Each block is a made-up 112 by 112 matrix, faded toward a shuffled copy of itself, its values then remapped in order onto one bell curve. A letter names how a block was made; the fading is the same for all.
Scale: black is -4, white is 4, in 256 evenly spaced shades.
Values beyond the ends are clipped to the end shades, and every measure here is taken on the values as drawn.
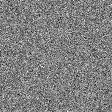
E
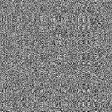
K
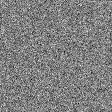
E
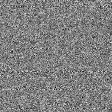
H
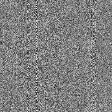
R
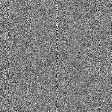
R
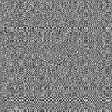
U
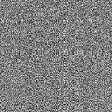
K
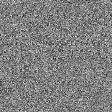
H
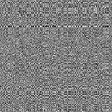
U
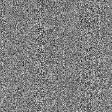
R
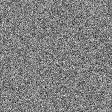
E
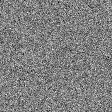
E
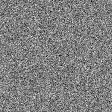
E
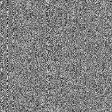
R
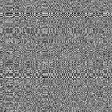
U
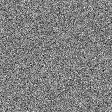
E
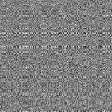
U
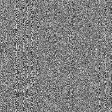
R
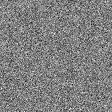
E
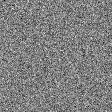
E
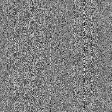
R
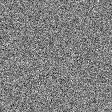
E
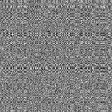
U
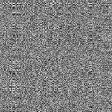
K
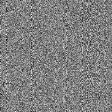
R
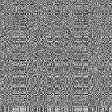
U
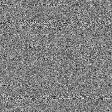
H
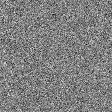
E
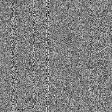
R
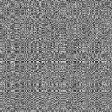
U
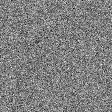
E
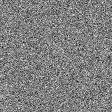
E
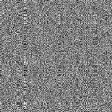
K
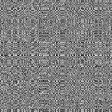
U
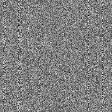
R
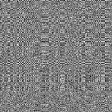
U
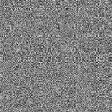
K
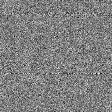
H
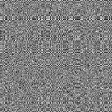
U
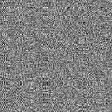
K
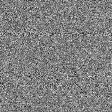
H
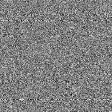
H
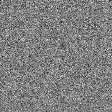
H
